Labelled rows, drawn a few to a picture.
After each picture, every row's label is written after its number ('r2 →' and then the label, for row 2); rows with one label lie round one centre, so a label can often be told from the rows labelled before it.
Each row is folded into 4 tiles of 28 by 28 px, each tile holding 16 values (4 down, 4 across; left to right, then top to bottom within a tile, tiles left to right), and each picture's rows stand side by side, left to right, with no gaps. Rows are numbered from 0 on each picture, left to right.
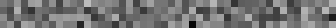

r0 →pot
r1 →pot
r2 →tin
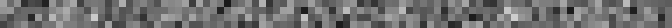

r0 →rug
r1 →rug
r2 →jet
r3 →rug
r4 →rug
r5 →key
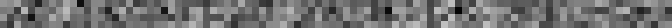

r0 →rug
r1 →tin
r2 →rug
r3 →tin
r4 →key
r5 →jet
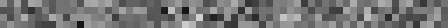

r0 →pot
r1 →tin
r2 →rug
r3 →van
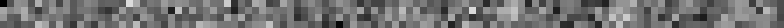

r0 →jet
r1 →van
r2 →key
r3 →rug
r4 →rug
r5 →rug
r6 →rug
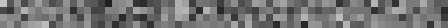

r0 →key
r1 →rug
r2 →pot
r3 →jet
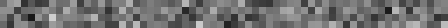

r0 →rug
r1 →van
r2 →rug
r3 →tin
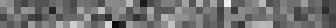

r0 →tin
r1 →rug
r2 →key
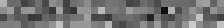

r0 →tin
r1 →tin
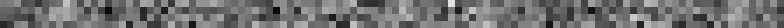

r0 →rug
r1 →pot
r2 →tin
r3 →rug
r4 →key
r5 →pot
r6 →rug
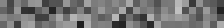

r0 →pot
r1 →rug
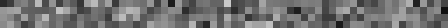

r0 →jet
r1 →jet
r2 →key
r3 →rug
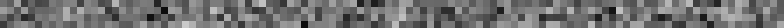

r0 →rug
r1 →tin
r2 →pot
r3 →rug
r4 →tin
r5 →tin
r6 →rug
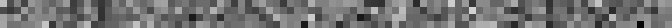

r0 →key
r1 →van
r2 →pot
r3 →rug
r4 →key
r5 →pot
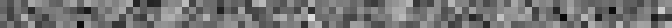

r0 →pot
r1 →rug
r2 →pot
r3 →rug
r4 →rug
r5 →tin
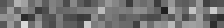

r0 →van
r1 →tin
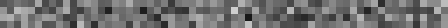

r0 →jet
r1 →pot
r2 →van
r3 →pot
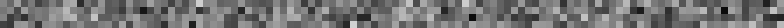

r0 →rug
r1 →pot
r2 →rug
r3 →rug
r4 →van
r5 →jet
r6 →tin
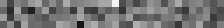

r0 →pot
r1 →key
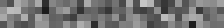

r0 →jet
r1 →pot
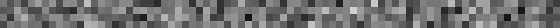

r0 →pot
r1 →rug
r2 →van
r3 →jet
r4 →key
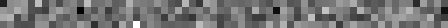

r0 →jet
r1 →van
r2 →tin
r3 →rug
